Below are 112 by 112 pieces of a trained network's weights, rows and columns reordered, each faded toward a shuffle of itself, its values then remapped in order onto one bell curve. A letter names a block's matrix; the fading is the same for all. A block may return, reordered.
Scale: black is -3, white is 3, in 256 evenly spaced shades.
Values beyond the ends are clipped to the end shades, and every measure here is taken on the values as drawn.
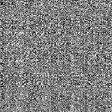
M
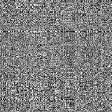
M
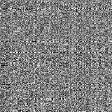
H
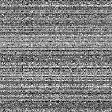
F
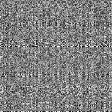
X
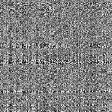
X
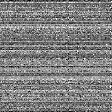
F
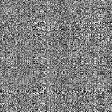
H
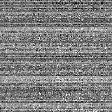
F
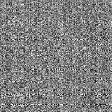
H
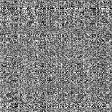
X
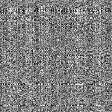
X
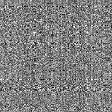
M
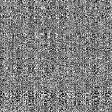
X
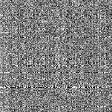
X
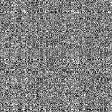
M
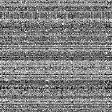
F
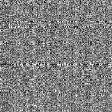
M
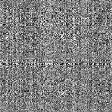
X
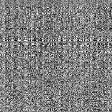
X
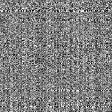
X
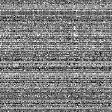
F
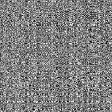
H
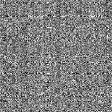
M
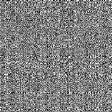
H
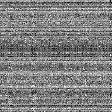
F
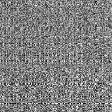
X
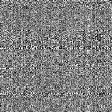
H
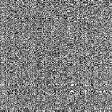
M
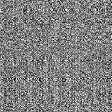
M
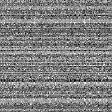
F
